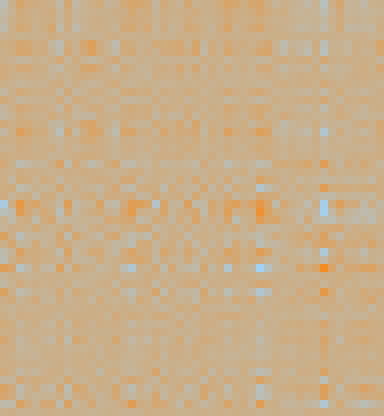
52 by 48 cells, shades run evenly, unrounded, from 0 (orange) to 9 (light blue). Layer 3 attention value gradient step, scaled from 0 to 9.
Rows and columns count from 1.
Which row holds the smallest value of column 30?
26
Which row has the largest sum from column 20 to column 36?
34
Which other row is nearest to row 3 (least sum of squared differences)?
12
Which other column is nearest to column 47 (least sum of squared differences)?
2
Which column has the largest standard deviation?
41
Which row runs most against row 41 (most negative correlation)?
51
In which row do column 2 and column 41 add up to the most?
27
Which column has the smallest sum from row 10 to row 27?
33
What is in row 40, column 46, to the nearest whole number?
5
